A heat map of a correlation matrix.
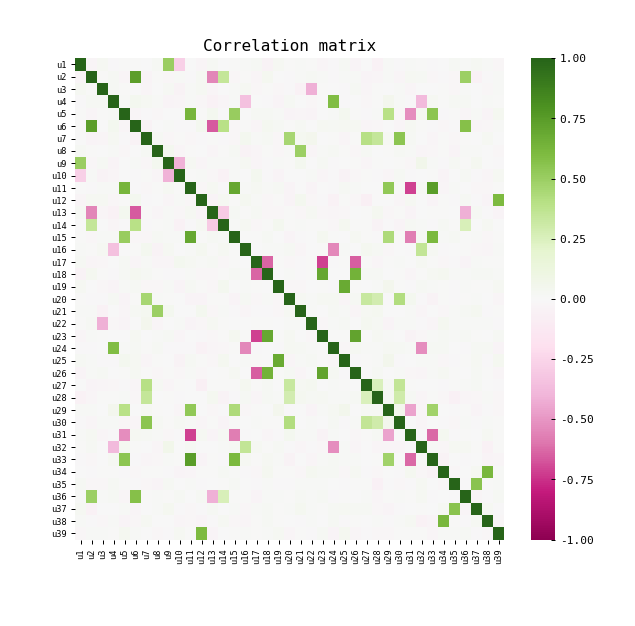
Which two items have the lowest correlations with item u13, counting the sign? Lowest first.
u6, u2
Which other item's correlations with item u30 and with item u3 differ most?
u7
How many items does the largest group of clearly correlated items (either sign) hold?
6
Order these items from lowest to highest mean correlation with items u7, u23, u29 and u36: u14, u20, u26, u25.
u25, u14, u20, u26
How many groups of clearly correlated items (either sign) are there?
12
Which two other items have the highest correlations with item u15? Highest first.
u11, u33
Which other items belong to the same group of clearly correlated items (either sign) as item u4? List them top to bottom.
u16, u24, u32
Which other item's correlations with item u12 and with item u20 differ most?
u39
